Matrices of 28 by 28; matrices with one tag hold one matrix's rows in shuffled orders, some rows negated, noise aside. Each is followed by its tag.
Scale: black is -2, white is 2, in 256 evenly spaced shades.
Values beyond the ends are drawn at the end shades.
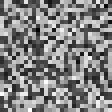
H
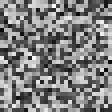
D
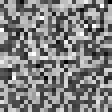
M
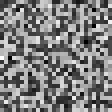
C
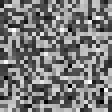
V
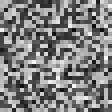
D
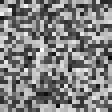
D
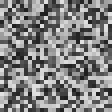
H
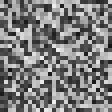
V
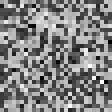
M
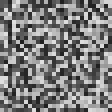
H
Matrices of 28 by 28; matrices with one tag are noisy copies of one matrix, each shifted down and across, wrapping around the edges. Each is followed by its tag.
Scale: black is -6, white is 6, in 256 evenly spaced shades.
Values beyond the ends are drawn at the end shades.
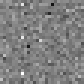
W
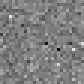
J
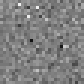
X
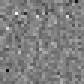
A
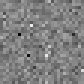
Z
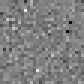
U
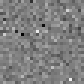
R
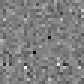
A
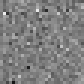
A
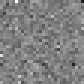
Z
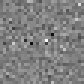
R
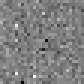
W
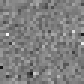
X
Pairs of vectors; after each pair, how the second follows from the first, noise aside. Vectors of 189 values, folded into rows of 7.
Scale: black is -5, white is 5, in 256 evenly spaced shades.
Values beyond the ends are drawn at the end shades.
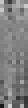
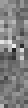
wrapped around, negated.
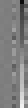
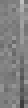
negated, shrunk.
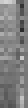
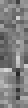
wrapped around.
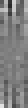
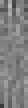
negated, shrunk.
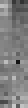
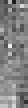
reversed, negated.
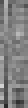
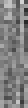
reversed, negated.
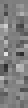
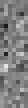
negated.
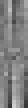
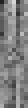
reversed.
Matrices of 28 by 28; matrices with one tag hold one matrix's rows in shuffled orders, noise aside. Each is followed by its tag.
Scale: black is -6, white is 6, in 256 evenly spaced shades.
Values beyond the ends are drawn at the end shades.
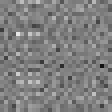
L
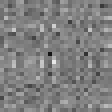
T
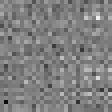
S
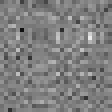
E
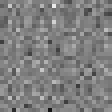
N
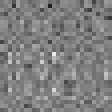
N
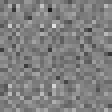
N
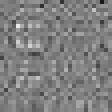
L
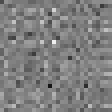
T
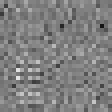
L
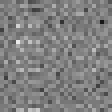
L
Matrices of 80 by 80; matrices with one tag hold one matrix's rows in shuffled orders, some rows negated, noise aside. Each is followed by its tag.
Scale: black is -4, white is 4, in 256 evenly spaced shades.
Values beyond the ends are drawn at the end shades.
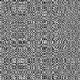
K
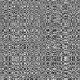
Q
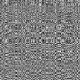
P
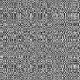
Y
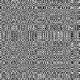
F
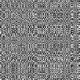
F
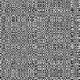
F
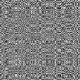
P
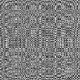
P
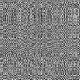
Y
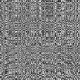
P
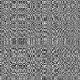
K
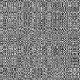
Y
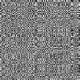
F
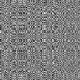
K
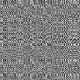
Y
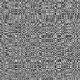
P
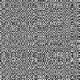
F
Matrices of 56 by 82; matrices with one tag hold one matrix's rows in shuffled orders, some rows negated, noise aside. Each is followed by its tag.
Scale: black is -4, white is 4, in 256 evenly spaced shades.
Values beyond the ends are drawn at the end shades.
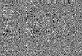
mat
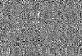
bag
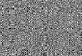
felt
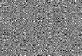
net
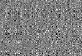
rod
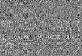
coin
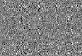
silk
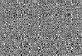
silk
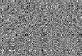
felt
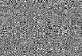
net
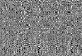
silk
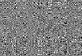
net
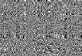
net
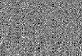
bag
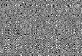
rod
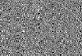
bag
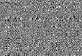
rod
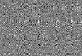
silk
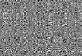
net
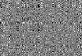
bag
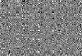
bag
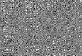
mat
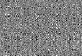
rod
